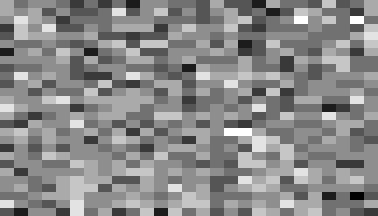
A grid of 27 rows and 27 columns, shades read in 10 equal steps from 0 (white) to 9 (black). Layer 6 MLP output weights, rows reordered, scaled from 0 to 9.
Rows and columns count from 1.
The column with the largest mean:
26
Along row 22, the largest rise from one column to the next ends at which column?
2
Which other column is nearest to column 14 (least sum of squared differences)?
23
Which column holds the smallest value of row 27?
6
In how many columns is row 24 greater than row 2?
10
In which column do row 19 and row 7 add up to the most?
1
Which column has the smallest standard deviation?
16
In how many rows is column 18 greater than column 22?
13
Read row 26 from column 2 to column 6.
4 5 6 4 1
